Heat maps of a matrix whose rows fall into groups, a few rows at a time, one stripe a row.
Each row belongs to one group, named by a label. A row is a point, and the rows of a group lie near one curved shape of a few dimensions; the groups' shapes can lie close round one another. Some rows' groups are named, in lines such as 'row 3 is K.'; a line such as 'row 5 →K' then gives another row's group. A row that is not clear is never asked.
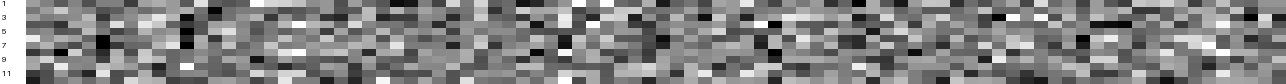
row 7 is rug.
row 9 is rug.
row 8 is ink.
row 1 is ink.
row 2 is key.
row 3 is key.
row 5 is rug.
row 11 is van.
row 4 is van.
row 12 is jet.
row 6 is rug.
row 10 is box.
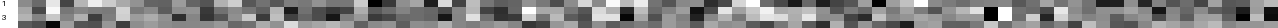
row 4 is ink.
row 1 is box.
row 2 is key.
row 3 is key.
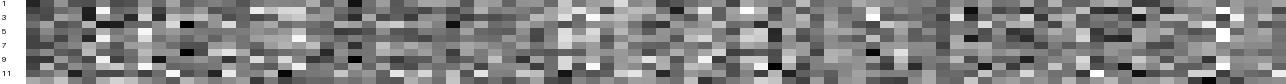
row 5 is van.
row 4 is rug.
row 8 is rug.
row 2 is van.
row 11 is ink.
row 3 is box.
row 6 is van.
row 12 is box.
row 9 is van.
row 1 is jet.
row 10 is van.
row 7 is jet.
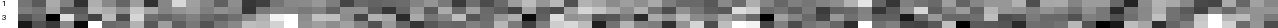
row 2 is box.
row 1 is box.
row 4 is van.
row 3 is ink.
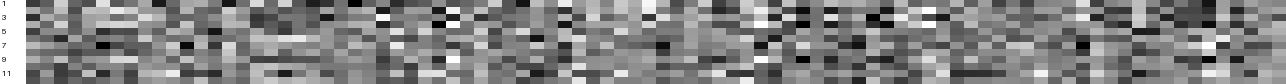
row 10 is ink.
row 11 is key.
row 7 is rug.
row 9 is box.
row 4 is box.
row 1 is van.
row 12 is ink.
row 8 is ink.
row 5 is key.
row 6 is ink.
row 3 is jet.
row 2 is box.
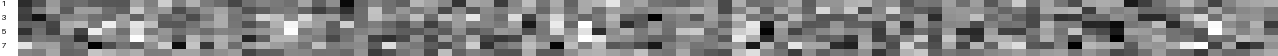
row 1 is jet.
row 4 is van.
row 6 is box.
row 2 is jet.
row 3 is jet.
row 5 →van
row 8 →box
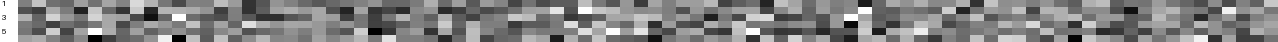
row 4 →ink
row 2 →box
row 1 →rug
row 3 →box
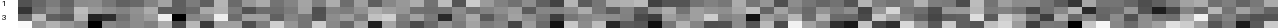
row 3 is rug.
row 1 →ink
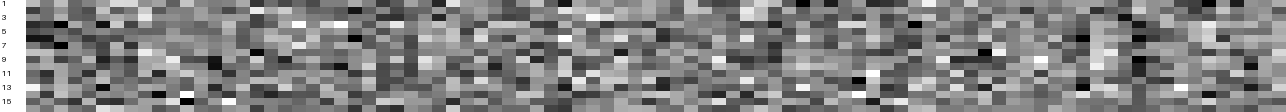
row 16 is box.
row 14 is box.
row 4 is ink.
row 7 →ink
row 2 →van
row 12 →ink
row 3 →box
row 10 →key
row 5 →ink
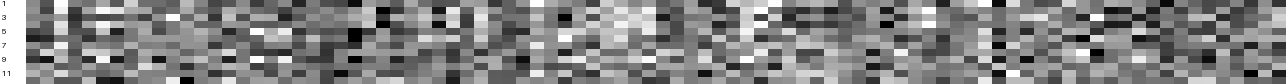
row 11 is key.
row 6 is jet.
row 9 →van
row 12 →rug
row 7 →key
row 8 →jet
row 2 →box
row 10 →rug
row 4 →box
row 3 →ink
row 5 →van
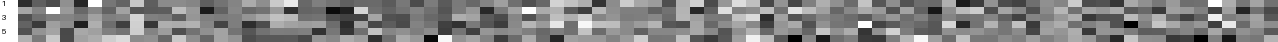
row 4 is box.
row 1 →van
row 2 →key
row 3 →van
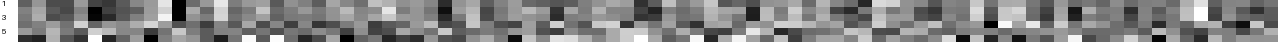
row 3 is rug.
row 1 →rug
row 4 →key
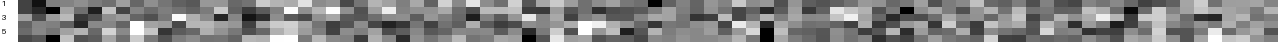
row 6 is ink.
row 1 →jet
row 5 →van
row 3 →box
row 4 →box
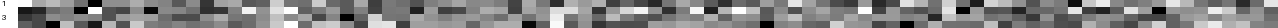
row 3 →jet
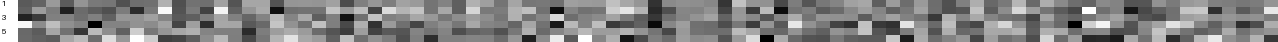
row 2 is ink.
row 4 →rug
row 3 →jet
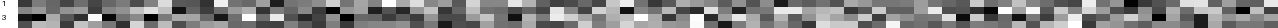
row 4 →jet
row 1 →ink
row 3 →van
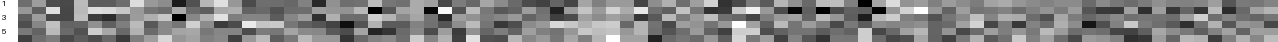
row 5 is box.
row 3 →rug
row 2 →box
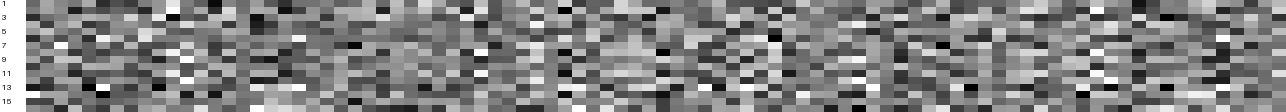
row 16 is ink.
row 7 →key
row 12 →box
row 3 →jet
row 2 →ink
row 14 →rug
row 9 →box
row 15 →jet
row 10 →jet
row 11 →ink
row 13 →van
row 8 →ink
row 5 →rug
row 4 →box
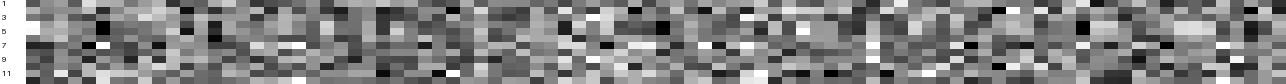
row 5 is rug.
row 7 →van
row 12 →van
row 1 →jet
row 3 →box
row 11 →box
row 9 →box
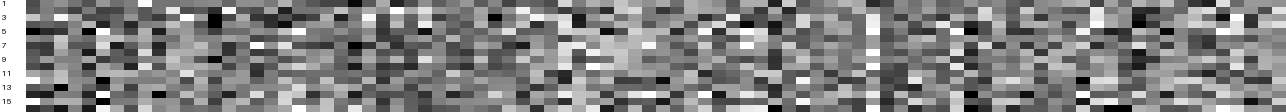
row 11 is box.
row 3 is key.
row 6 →box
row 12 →rug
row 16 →van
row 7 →van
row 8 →box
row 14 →van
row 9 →key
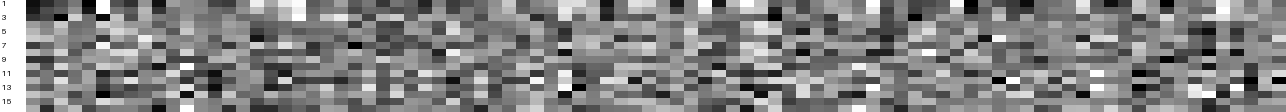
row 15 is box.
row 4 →box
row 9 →jet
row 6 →rug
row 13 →key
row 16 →box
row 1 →van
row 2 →van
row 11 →key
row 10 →box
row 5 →box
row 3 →ink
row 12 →key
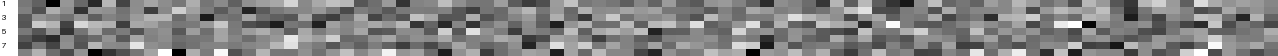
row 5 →ink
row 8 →rug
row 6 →ink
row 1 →ink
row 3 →key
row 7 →van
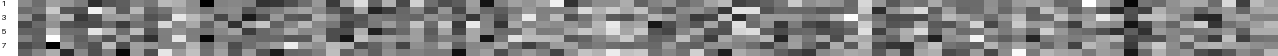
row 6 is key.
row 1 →key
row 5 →box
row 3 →box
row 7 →ink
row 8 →jet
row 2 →box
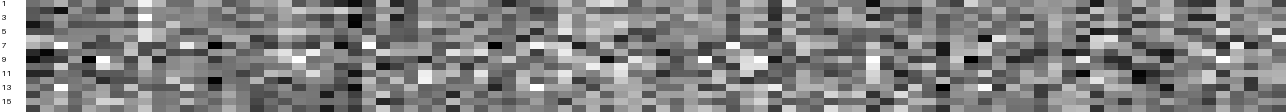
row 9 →van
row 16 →jet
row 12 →key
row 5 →van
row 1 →van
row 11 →jet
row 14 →jet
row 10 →box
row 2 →ink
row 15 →box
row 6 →rug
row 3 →van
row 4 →jet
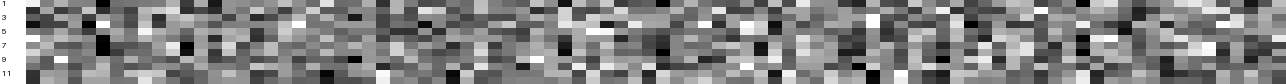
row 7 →rug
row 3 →box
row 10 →ink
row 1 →rug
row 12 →jet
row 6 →rug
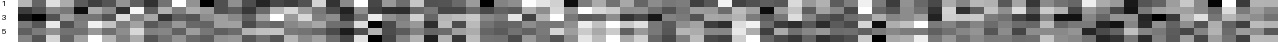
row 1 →key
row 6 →box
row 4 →box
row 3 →jet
